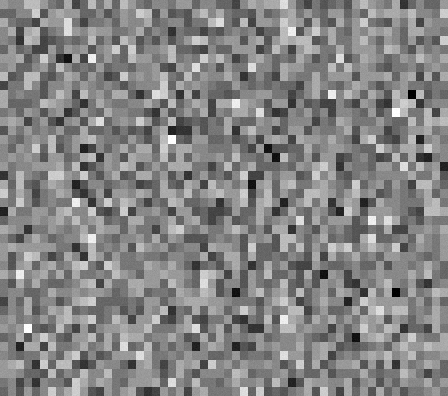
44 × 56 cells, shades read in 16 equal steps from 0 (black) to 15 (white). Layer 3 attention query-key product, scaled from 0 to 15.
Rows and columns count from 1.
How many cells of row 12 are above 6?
37
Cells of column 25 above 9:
9
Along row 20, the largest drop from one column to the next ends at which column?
32
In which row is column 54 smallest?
18
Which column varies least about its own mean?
2
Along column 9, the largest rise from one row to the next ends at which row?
8
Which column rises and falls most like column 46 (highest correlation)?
36
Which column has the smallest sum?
35
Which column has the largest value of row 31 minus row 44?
3
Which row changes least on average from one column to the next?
10
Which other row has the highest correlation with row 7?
38
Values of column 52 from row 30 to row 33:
7 10 9 10
